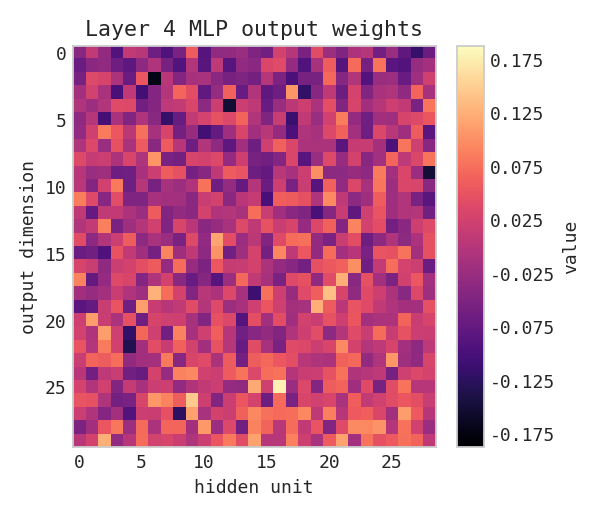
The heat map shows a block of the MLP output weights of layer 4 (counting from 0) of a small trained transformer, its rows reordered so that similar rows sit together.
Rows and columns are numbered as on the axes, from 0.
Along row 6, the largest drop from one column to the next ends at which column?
28
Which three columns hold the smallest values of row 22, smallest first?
4, 13, 16
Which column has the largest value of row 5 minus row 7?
21
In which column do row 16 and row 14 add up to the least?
23
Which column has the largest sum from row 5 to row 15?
24
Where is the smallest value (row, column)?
2, 6
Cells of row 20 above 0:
19
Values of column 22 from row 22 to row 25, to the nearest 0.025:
0.025 0.075 0 -0.025
